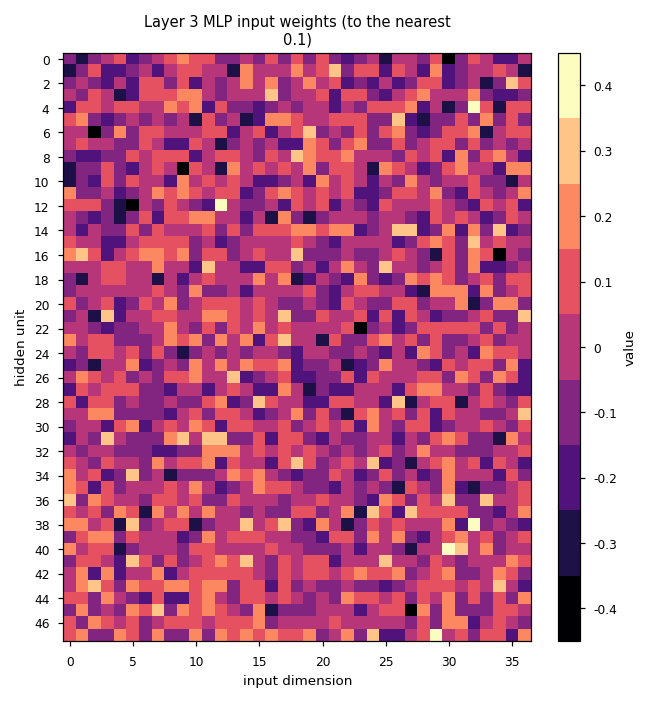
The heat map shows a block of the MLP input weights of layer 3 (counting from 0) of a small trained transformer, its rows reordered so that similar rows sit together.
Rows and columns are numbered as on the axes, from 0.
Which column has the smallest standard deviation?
6
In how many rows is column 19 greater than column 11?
12
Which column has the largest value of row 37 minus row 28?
27
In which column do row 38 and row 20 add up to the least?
4
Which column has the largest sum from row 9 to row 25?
17
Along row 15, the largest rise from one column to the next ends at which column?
32
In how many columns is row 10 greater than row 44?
8
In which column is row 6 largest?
19
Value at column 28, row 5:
-0.3
